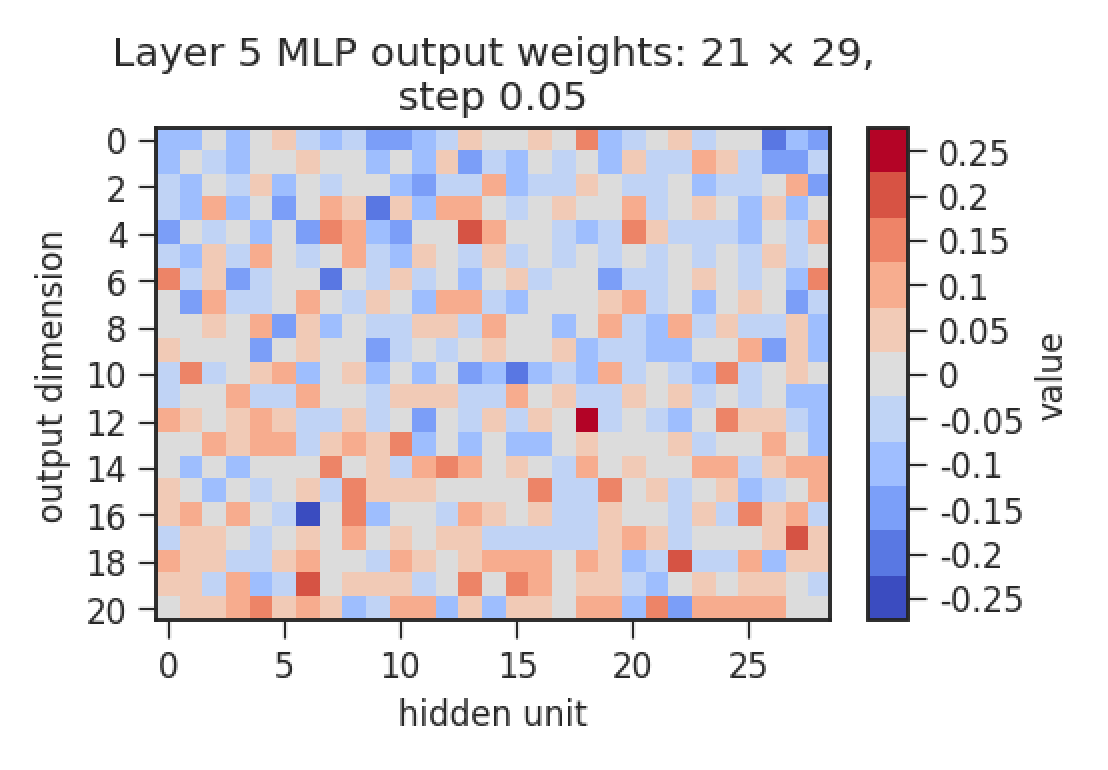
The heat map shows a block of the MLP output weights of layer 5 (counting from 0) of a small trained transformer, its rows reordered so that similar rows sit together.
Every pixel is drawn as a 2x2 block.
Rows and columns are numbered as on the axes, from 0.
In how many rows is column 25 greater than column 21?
7
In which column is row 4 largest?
13
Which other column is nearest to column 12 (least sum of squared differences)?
20
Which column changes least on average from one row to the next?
17
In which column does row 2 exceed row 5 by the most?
27
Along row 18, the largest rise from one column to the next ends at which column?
22
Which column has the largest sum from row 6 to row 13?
24
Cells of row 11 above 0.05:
3
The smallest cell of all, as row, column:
16, 6
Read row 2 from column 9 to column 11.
0 -0.1 -0.15
